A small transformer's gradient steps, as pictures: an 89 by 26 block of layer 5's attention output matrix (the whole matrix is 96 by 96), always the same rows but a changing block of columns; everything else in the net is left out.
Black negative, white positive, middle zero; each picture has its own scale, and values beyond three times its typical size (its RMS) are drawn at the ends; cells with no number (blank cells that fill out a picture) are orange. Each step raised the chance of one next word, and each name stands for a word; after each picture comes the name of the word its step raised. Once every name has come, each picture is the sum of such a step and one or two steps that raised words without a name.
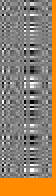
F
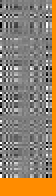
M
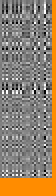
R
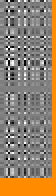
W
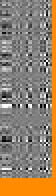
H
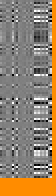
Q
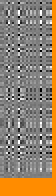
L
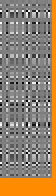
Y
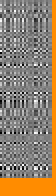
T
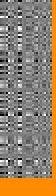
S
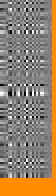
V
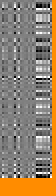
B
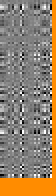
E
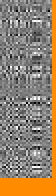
Q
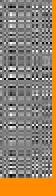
B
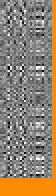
L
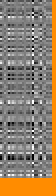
W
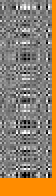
E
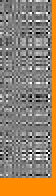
Y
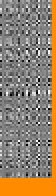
V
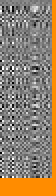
M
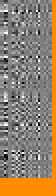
Y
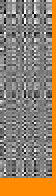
R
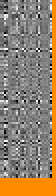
T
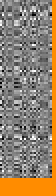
F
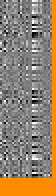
R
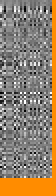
T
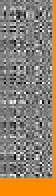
F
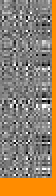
H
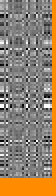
H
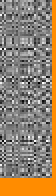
F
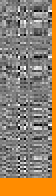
Y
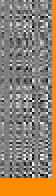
M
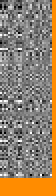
E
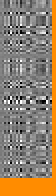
F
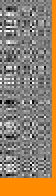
F
